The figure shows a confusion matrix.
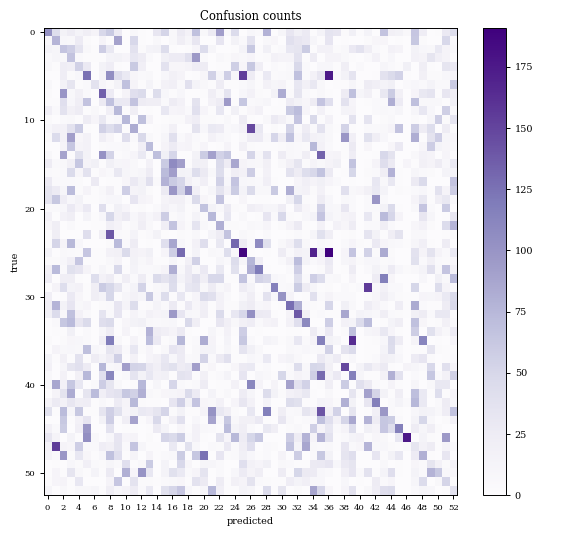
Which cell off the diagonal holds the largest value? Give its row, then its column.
25, 36
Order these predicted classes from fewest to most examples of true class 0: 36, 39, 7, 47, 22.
39, 36, 7, 47, 22
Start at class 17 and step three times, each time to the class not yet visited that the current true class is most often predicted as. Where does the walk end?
44
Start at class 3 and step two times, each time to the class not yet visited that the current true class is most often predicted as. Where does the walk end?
42
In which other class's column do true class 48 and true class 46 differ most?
20
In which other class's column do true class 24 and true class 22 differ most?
27
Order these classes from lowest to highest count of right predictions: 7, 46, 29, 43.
43, 29, 7, 46
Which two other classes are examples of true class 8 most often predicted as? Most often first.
23, 44
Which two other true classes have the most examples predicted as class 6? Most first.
41, 28
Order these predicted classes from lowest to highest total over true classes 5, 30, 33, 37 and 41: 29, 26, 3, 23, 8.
29, 26, 23, 3, 8
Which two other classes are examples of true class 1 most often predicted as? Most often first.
9, 47
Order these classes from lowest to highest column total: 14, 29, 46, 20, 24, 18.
46, 29, 14, 18, 24, 20
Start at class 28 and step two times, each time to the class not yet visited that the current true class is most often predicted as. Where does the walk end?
35
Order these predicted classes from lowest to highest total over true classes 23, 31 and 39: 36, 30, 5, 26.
26, 30, 36, 5
